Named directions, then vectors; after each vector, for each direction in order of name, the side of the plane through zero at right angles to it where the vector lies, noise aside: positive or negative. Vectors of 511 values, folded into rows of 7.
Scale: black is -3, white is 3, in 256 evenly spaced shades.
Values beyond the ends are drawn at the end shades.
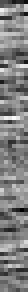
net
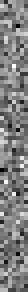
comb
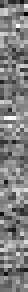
negative, positive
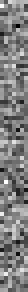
positive, negative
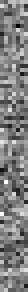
positive, negative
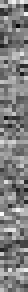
positive, negative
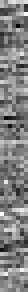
positive, negative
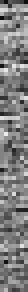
positive, positive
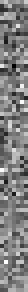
negative, negative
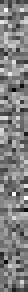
positive, positive
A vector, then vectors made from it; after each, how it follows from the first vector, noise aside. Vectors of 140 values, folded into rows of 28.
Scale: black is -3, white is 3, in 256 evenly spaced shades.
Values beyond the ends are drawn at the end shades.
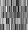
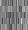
reversed, shrunk.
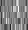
negated, partly zeroed.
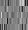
wrapped around, partly zeroed.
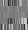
wrapped around, partly zeroed.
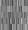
reversed, shrunk.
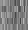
wrapped around, negated, shrunk.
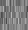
wrapped around, negated, shrunk.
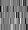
wrapped around, partly zeroed.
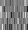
wrapped around, partly zeroed.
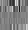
wrapped around, negated, partly zeroed.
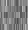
wrapped around, negated, shrunk.
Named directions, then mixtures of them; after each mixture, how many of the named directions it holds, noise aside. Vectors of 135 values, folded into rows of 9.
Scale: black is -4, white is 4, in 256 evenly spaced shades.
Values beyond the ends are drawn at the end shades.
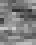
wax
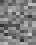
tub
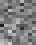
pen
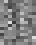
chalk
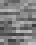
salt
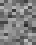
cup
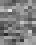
four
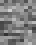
three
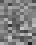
four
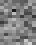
two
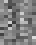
one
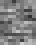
three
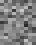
one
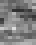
one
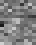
four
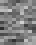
three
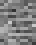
two
